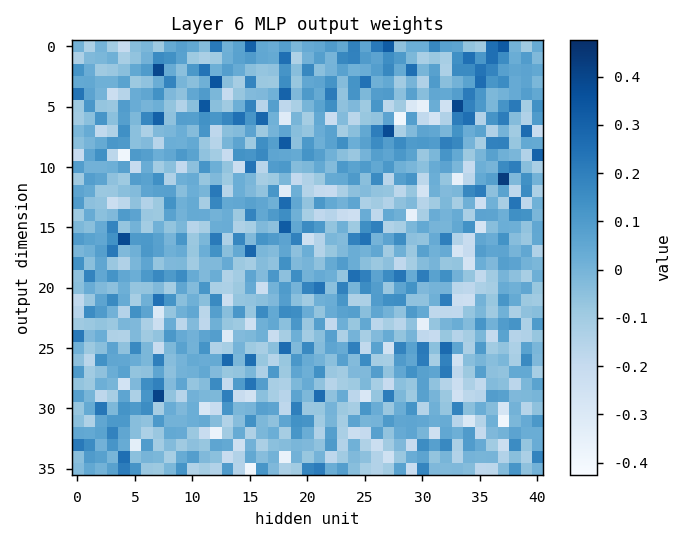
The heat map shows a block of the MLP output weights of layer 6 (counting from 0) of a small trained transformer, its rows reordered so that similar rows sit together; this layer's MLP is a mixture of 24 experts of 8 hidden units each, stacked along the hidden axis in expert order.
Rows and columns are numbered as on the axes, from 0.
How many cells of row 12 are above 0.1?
5
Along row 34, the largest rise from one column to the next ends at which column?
19
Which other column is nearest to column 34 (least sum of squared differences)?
33
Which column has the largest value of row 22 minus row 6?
18
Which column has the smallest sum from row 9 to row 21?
34
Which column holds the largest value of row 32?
3
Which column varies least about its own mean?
10
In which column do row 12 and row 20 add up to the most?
39
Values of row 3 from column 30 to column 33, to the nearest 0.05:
-0.15 0.1 -0.05 0
